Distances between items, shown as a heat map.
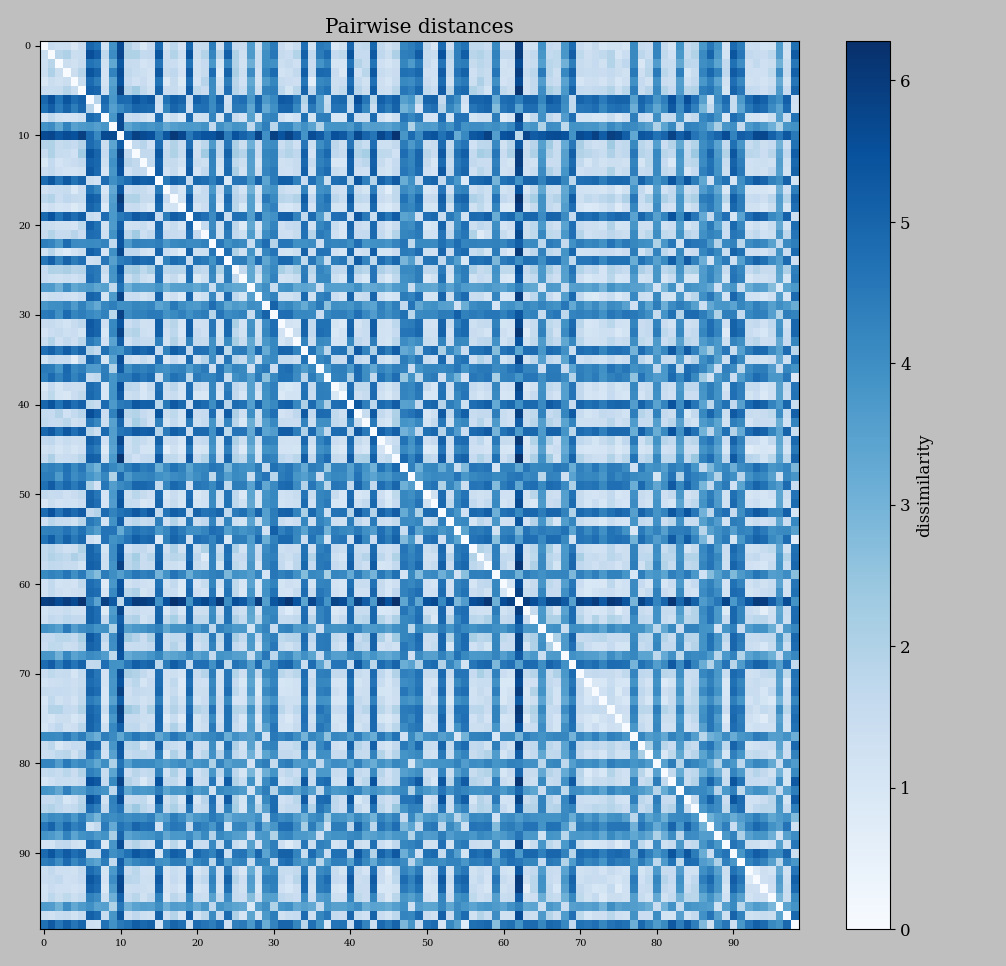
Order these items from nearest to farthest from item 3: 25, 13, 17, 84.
84, 13, 17, 25
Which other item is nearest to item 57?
21
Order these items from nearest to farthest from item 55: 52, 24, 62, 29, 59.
24, 52, 59, 29, 62
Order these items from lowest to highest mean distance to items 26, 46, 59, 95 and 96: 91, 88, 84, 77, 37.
84, 88, 77, 91, 37
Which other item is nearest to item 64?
51
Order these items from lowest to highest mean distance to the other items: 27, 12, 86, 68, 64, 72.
72, 64, 12, 27, 68, 86
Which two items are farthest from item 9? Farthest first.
10, 62
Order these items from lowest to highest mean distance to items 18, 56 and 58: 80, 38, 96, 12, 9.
38, 12, 96, 9, 80
